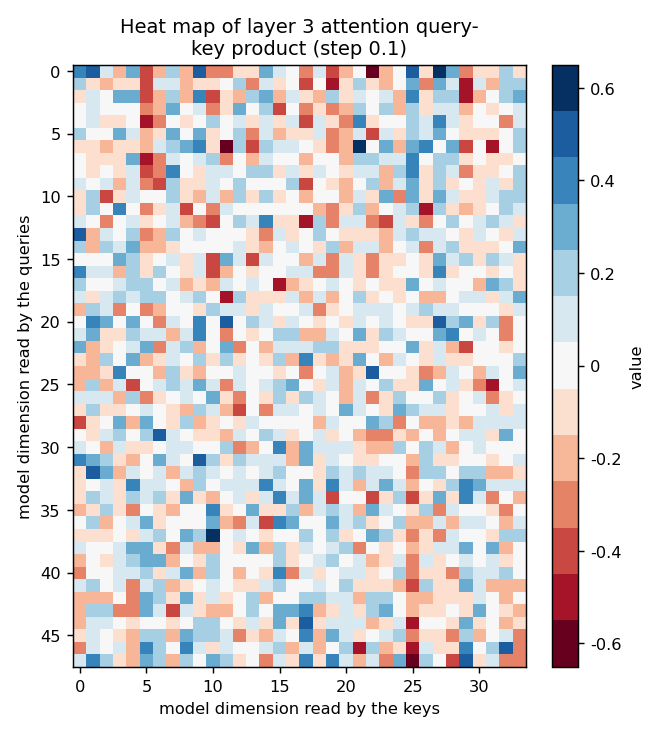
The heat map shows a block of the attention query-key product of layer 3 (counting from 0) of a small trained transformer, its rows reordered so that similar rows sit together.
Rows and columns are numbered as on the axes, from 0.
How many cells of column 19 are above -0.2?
36
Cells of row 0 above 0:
13
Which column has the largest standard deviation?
25
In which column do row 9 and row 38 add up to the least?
6
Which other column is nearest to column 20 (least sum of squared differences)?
30
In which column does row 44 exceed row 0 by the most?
17
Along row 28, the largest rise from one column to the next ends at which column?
5
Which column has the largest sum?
27
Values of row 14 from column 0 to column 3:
0.2 -0.2 0.2 0.1
